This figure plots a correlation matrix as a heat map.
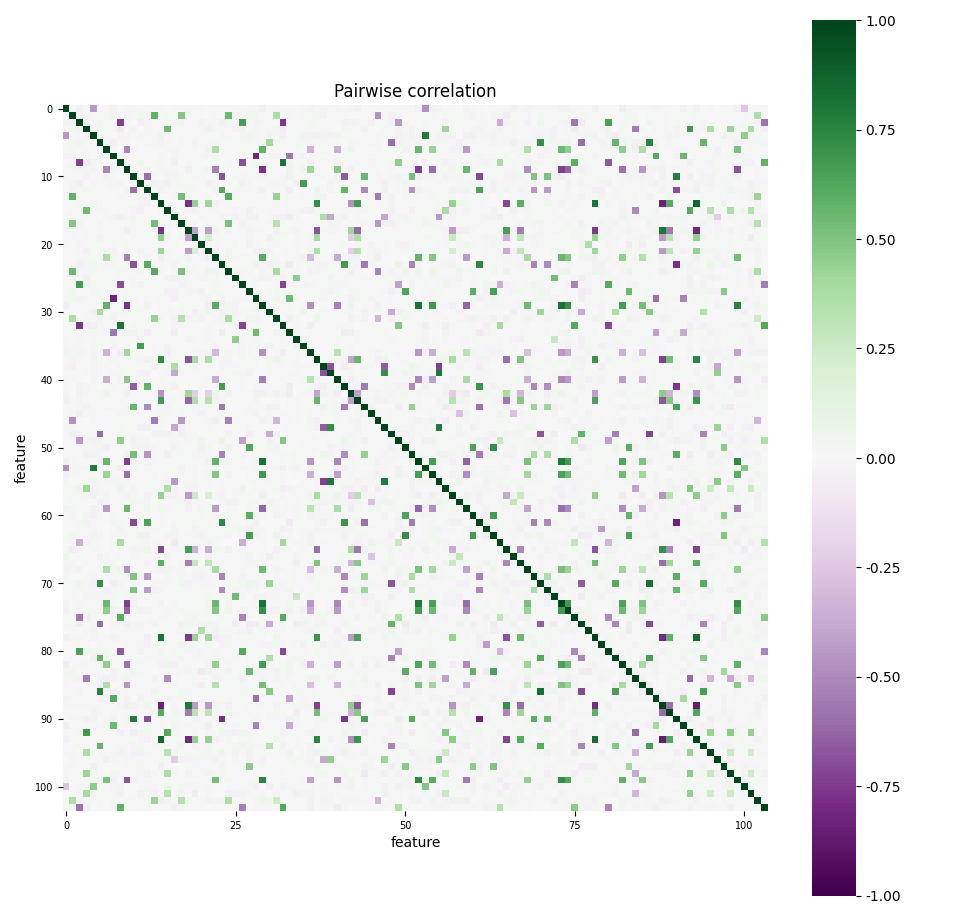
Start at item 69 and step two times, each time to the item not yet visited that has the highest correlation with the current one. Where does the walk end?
10
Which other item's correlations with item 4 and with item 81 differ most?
53
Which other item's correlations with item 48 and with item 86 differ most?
70
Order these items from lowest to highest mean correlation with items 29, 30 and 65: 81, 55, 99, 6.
55, 81, 6, 99
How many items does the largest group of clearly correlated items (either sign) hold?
15
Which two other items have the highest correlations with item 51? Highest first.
90, 10
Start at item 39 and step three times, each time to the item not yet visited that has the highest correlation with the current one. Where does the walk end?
96
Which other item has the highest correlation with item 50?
63
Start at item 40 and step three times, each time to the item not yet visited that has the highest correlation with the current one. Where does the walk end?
36
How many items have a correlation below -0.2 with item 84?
7
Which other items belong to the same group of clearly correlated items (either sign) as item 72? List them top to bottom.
25, 34
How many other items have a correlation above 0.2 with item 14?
9
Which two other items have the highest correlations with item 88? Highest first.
18, 65
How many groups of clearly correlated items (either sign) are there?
16
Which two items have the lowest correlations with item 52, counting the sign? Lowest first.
9, 59
